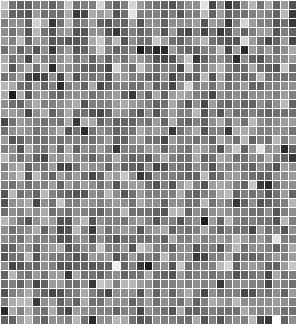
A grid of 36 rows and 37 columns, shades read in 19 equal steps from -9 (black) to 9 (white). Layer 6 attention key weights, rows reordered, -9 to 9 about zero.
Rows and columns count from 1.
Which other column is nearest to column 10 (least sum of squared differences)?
16
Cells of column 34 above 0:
9
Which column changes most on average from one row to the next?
26
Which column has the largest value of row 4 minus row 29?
5
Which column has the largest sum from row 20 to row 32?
29
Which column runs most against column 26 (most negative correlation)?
27
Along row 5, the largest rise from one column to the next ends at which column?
31
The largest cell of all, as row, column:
36, 35
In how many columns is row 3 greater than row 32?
16
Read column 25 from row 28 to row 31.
-3 -5 0 0
